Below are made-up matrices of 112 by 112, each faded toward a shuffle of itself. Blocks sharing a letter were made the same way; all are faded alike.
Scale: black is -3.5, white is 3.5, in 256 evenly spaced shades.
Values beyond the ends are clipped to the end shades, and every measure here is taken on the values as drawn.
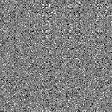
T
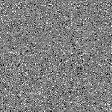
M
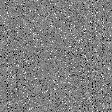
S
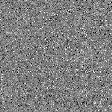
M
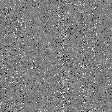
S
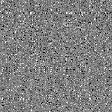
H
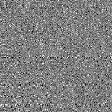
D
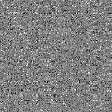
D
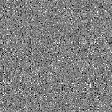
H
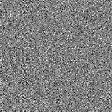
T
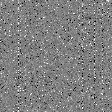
S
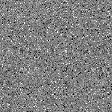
H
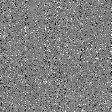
S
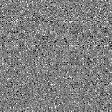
D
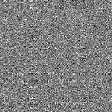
T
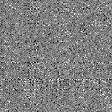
D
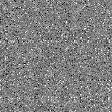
M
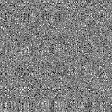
T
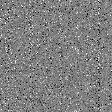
S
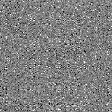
H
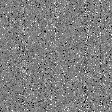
S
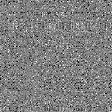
D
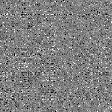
D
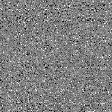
M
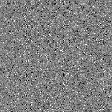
H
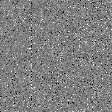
S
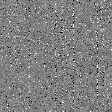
S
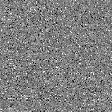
M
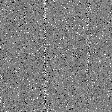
S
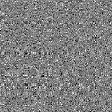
T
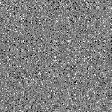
H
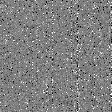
S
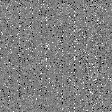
S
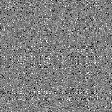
D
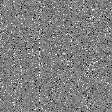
S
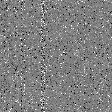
S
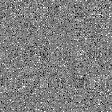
H
